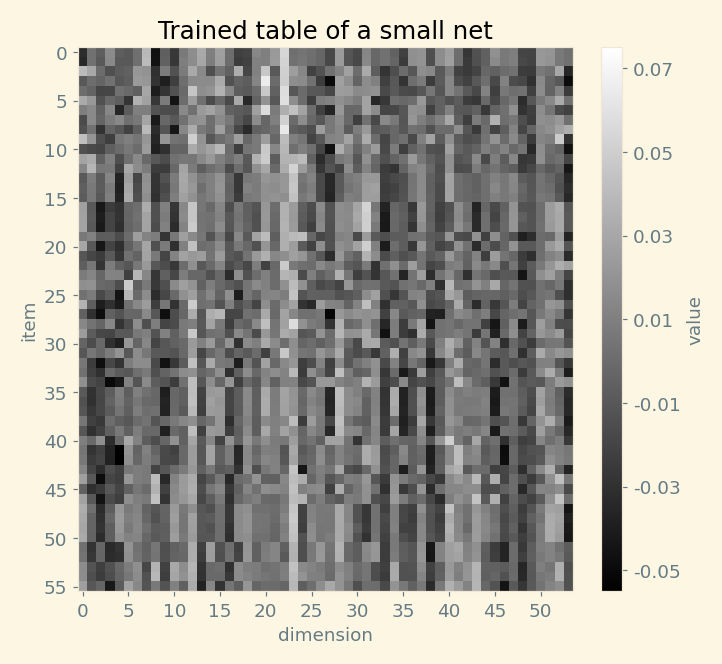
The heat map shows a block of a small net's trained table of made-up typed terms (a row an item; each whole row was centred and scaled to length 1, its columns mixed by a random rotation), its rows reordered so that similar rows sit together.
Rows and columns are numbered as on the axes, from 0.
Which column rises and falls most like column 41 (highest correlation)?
26
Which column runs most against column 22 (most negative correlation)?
18
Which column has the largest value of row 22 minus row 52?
22
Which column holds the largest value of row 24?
5
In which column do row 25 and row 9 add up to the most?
12
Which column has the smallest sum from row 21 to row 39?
38
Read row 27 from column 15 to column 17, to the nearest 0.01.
0.04 -0.02 -0.02
